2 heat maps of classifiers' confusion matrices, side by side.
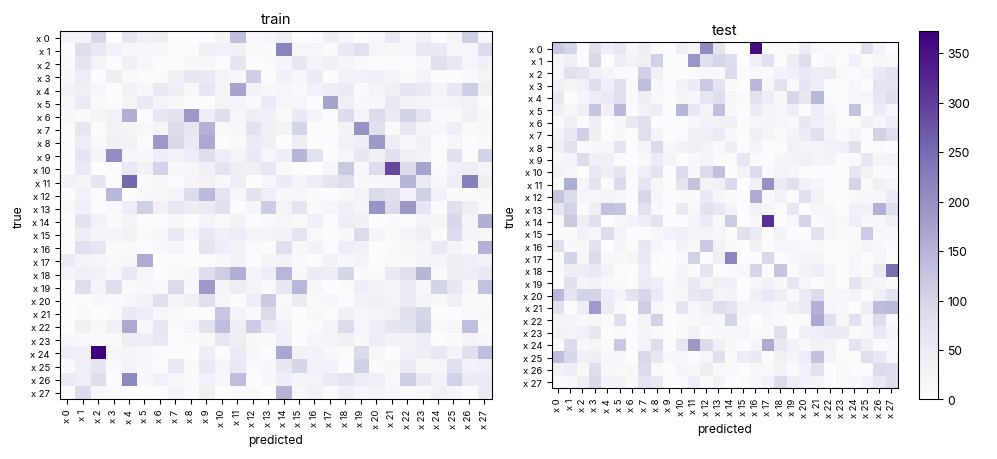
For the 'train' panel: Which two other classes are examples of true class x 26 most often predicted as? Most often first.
x 4, x 11
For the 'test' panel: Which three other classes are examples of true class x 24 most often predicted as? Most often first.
x 11, x 17, x 5
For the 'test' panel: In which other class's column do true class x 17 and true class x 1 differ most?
x 14
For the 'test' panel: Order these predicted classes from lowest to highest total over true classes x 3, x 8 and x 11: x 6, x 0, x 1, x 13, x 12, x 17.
x 6, x 0, x 13, x 12, x 17, x 1
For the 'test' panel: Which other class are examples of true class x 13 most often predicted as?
x 26
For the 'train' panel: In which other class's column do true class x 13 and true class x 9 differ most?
x 3
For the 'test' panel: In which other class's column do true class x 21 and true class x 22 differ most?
x 3
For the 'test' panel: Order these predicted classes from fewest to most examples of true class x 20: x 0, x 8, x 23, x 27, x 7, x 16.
x 23, x 16, x 8, x 27, x 7, x 0
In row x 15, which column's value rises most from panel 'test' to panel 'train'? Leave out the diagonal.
x 19
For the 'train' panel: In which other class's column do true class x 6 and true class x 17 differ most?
x 8
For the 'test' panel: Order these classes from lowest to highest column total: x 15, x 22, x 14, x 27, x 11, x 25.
x 15, x 22, x 25, x 14, x 11, x 27
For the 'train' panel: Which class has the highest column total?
x 9
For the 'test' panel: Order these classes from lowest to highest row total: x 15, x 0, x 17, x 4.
x 15, x 17, x 4, x 0
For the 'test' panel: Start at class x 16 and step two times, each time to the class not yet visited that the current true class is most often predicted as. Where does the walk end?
x 0
